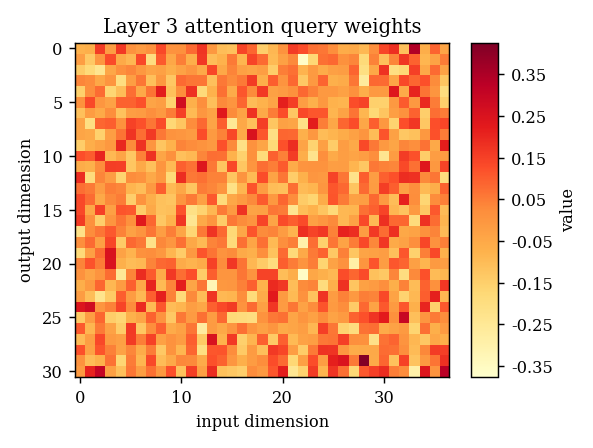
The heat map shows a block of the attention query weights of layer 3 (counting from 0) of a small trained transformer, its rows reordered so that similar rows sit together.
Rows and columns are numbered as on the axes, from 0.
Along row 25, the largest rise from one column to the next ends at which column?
32
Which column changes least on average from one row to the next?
25
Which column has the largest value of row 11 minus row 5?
36
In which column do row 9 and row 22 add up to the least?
13
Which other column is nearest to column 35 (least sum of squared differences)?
20
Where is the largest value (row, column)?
29, 28
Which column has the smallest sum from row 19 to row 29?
33
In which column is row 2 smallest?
2
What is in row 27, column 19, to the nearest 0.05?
-0.15
